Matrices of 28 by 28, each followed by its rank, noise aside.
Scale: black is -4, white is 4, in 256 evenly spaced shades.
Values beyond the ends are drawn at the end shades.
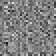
six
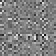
four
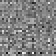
four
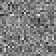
seven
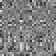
four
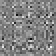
four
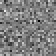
four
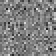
six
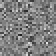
five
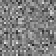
five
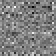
four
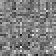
four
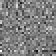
four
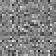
four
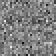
five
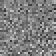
seven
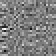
four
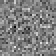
six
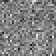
seven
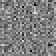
five
